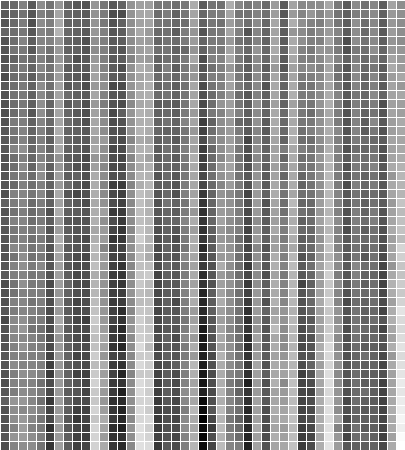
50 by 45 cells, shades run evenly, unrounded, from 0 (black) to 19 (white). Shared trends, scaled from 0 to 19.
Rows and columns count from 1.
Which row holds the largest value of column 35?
2
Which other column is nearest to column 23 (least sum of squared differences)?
14
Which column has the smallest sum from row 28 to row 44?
23
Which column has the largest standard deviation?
45
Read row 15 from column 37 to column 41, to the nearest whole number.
13 10 6 10 7
